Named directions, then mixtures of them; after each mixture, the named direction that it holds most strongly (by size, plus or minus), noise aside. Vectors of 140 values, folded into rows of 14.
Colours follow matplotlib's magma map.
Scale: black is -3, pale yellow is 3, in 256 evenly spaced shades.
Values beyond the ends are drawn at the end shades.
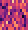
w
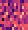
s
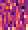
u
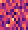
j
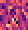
j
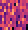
u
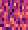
s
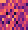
j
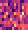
s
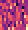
u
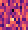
j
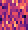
w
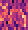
w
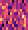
w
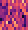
w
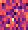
j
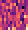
u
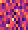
j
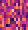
j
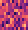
j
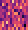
w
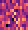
j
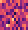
j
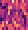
w
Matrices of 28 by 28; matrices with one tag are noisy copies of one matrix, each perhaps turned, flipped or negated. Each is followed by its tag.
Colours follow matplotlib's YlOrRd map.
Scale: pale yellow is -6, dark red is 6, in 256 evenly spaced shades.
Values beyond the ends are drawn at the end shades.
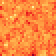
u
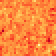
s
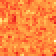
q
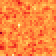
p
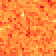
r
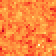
s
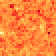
u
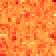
q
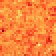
s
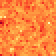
u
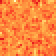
q
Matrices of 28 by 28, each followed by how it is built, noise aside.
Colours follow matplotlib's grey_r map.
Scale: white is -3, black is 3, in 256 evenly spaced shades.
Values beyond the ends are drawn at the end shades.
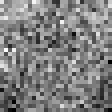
smooth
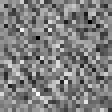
Toeplitz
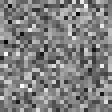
noise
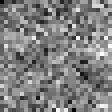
smooth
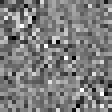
block diagonal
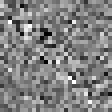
banded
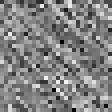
Toeplitz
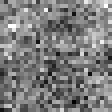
smooth
